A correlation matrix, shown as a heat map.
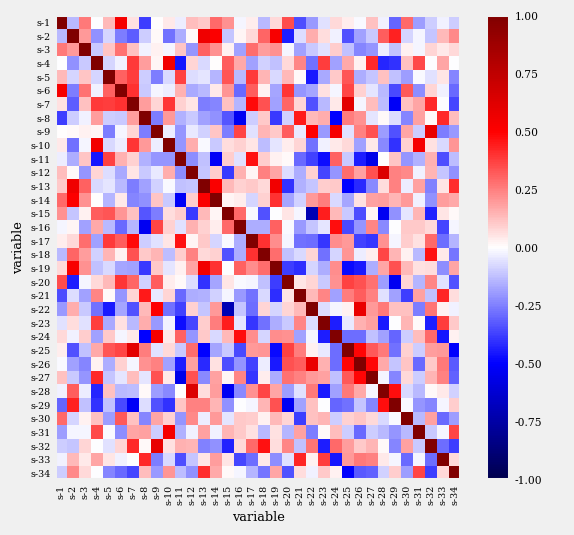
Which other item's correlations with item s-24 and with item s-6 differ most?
s-16
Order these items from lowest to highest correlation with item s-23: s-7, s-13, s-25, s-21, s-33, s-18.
s-18, s-7, s-25, s-13, s-21, s-33
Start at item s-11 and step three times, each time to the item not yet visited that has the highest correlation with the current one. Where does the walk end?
s-25
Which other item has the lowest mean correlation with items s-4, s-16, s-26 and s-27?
s-11
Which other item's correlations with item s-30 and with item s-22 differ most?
s-15
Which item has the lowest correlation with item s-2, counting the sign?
s-20
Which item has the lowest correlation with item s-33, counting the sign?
s-24
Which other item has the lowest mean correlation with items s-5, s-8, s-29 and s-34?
s-9
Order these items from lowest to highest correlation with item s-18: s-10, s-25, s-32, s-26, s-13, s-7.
s-10, s-26, s-13, s-25, s-7, s-32
